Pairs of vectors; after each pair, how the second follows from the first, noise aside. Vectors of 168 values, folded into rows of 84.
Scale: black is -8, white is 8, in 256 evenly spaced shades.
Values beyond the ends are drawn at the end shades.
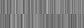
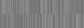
wrapped around, shrunk.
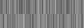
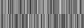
reversed, scaled up.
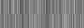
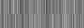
copied.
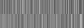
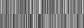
wrapped around, scaled up.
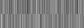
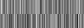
wrapped around, scaled up.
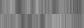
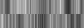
wrapped around, scaled up.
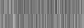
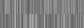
shuffled.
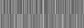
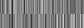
wrapped around, negated, scaled up.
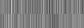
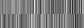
wrapped around, scaled up.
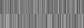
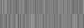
wrapped around, shrunk.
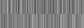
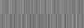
reversed, shrunk.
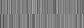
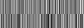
wrapped around, scaled up.
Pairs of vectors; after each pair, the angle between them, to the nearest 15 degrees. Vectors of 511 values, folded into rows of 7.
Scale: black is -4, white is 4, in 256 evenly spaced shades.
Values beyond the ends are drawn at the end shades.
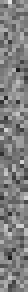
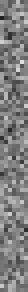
120 degrees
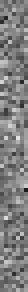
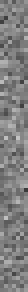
15 degrees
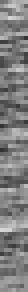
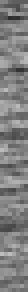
150 degrees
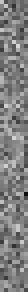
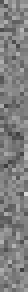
150 degrees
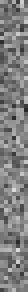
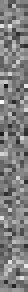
105 degrees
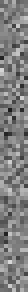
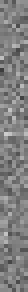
165 degrees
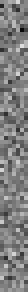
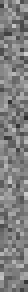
60 degrees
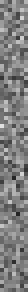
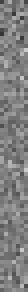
135 degrees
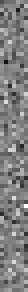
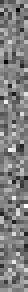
15 degrees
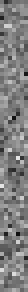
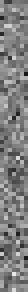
30 degrees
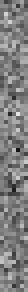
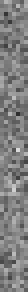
165 degrees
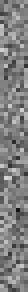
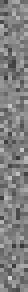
45 degrees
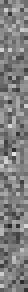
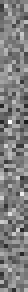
105 degrees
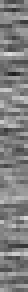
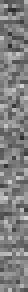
60 degrees
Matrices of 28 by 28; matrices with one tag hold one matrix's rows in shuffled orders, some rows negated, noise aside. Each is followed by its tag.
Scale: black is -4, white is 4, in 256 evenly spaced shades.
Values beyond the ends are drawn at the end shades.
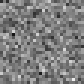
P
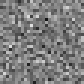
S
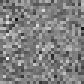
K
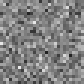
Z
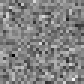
P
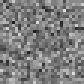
P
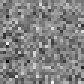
K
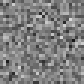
P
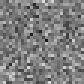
S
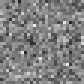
Z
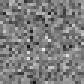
S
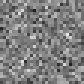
Z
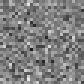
S
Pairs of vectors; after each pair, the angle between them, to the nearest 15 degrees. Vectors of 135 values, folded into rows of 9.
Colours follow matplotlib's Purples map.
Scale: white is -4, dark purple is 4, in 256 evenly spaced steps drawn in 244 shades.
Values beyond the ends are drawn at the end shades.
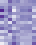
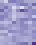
60 degrees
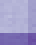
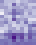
45 degrees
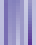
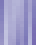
150 degrees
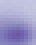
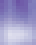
165 degrees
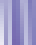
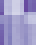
120 degrees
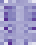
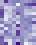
120 degrees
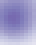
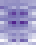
45 degrees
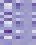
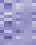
150 degrees
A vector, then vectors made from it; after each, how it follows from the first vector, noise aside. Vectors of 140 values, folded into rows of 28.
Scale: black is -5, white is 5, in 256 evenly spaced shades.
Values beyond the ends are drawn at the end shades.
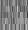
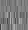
reversed, partly zeroed.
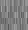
wrapped around, shrunk.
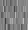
wrapped around, negated, partly zeroed.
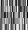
scaled up.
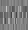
wrapped around, negated, partly zeroed.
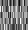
wrapped around, negated, scaled up.
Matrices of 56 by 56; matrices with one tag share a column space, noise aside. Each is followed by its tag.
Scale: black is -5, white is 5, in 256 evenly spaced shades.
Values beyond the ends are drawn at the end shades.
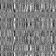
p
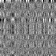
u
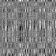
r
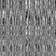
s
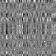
u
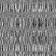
p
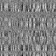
p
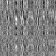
s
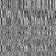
s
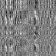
s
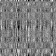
r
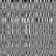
u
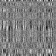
r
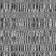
p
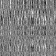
s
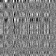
u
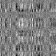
p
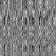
s
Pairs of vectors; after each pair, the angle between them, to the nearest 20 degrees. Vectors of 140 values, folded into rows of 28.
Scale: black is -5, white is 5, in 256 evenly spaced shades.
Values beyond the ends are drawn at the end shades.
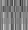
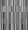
160 degrees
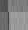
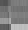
60 degrees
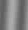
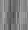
140 degrees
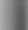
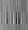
60 degrees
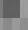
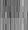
40 degrees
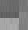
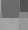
40 degrees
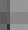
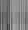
40 degrees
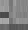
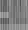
140 degrees
